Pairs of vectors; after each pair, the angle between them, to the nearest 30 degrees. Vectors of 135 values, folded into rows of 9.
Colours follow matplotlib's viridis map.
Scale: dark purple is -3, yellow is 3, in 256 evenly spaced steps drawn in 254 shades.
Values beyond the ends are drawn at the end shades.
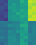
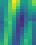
90 degrees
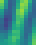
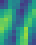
150 degrees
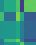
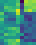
30 degrees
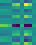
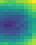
90 degrees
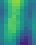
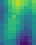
30 degrees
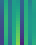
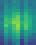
60 degrees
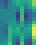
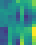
30 degrees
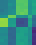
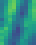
90 degrees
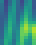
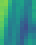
150 degrees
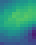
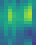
30 degrees
